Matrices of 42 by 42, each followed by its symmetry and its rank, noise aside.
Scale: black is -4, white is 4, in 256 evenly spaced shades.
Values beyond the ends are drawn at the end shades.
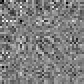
symmetric, rank seven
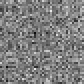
no symmetry, rank eight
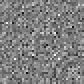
symmetric, rank eight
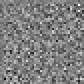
antisymmetric, rank six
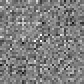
symmetric, rank eight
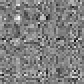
no symmetry, rank six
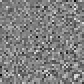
symmetric, rank eight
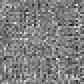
no symmetry, rank seven
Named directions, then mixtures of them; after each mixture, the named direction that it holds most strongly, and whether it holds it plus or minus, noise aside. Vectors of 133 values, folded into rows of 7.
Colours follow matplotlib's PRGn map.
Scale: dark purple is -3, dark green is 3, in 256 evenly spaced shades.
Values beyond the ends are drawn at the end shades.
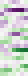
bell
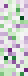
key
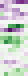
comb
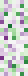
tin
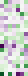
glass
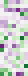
glass, plus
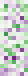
key, minus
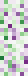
tin, minus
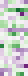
bell, minus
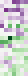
comb, plus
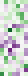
key, plus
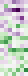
bell, plus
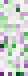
glass, minus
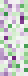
tin, plus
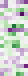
comb, plus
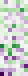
key, minus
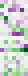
bell, plus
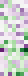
glass, minus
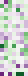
glass, minus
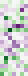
key, plus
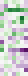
bell, minus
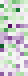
glass, minus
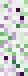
key, minus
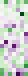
glass, plus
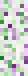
tin, minus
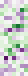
key, minus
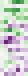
comb, minus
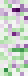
bell, plus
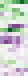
comb, minus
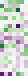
glass, minus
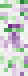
comb, minus
